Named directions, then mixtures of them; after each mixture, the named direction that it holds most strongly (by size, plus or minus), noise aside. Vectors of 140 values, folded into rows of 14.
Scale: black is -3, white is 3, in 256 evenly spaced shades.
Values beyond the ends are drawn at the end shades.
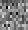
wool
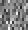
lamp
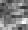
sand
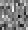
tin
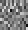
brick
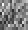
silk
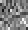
brick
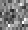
silk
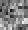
sand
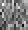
silk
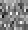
wool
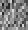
silk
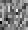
silk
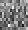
silk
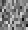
lamp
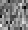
lamp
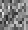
silk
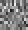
brick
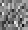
silk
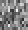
silk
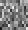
tin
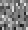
tin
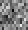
silk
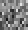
silk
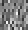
lamp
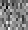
wool
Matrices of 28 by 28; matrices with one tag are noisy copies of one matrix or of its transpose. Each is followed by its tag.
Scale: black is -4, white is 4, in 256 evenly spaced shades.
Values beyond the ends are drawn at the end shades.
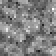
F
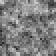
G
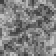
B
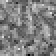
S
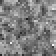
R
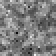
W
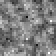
F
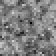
R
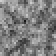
W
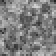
B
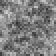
B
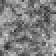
B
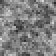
B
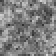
B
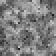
G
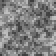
B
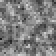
F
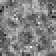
G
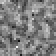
S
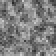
F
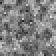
R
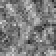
F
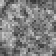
G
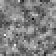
S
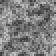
B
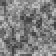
B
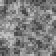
G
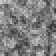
W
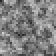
R
